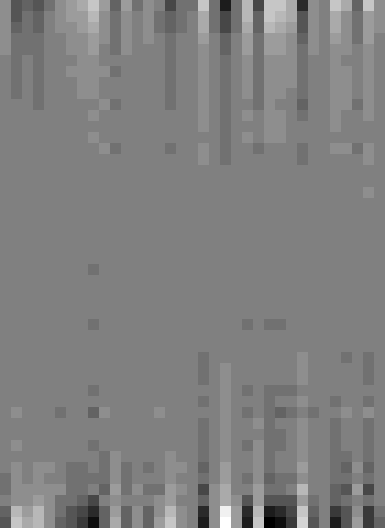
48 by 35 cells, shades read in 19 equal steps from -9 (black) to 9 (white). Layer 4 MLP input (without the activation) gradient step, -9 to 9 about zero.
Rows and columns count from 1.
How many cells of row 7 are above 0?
12
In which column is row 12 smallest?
21
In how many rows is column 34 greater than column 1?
14
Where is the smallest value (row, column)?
48, 25
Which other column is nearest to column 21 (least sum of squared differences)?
28
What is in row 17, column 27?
0
